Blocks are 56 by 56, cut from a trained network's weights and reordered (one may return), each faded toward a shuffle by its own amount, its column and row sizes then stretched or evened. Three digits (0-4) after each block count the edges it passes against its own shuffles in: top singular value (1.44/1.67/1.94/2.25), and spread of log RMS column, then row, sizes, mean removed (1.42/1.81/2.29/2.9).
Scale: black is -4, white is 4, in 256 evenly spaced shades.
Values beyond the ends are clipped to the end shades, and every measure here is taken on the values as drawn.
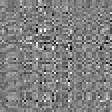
4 3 3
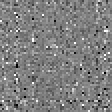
1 3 0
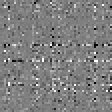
2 3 3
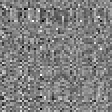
4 2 1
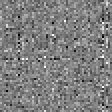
1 3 1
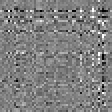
4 2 3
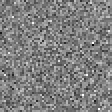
0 0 0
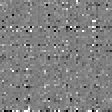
2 2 3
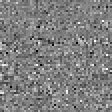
0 1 3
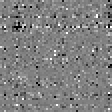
1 2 3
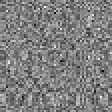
4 0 0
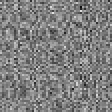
4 2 0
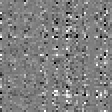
2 4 1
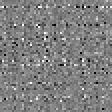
1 2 3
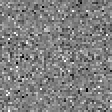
0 1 1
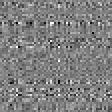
4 1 4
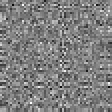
4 2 1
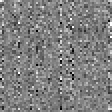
1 4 1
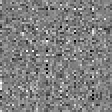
1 3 3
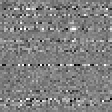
2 0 4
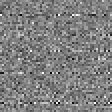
3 0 3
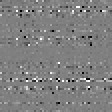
2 1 4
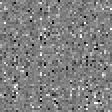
0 2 0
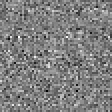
0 0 3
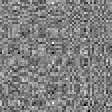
4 1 1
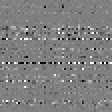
3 0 4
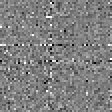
2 2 2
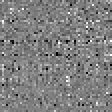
2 2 2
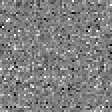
0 1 2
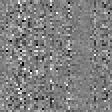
3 4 0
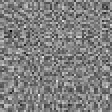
4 0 0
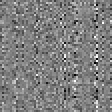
4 4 0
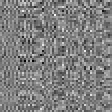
4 3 2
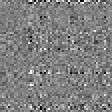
4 2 3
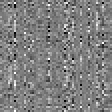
3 4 0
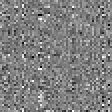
3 3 1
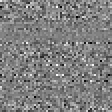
0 0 4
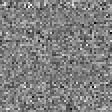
0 0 3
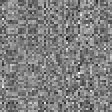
4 2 0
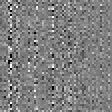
4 4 0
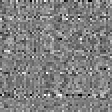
2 0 3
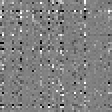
3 4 2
